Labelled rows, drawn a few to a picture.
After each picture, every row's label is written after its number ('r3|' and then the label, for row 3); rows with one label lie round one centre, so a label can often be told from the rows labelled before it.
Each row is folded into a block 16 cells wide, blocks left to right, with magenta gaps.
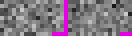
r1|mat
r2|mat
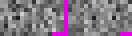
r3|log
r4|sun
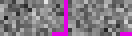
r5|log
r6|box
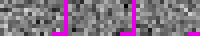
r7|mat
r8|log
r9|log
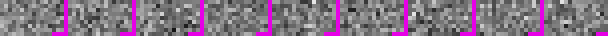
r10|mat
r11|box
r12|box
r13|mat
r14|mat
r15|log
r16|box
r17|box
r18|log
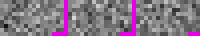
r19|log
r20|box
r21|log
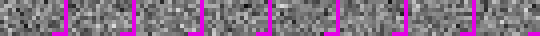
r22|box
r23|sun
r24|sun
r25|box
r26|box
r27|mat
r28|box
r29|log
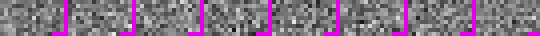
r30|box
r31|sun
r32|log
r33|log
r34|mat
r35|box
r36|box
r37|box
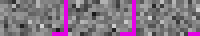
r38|log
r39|sun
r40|box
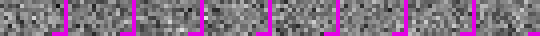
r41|log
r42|mat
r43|log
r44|log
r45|log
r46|sun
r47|sun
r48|box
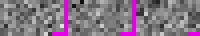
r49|box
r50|sun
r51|sun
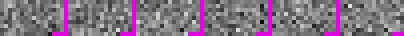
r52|box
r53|box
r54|sun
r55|log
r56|box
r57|sun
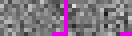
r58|mat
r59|log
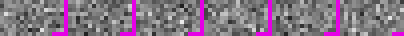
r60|box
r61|box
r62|box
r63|sun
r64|log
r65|box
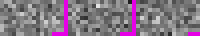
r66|sun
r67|box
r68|mat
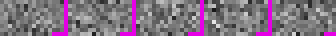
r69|box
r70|mat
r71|box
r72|log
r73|mat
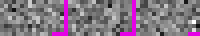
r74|log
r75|box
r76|mat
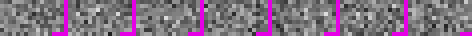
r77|mat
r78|mat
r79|mat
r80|box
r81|log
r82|sun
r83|box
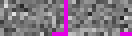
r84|log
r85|mat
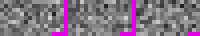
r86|sun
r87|mat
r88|mat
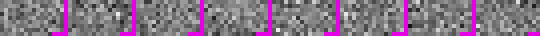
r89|box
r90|mat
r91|log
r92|sun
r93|mat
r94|box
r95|sun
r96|mat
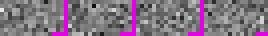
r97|box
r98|mat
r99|sun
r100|mat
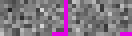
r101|log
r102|box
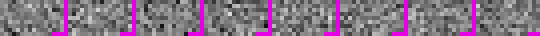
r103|log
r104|mat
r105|log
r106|mat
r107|mat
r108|log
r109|box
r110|log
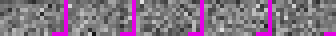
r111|mat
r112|mat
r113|sun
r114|log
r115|box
